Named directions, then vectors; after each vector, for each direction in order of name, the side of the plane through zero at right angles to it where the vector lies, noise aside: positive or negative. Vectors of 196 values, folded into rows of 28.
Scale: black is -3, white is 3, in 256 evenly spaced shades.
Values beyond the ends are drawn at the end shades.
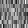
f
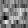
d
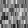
positive, negative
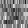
negative, negative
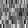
negative, positive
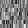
negative, positive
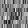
negative, negative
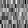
positive, negative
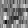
negative, negative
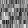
negative, positive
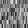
positive, negative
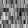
negative, positive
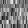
positive, negative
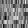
positive, positive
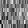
positive, negative
